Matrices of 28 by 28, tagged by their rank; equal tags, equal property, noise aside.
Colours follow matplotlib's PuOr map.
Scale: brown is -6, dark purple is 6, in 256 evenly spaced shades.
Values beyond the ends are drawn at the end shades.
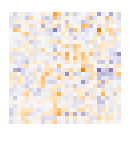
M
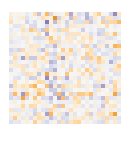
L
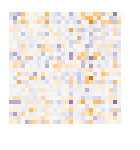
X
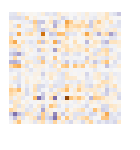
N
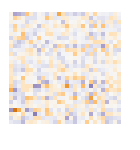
X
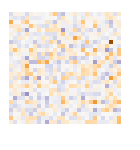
M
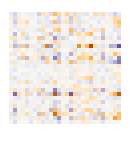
N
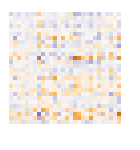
N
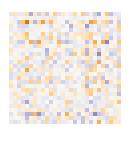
N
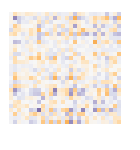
N
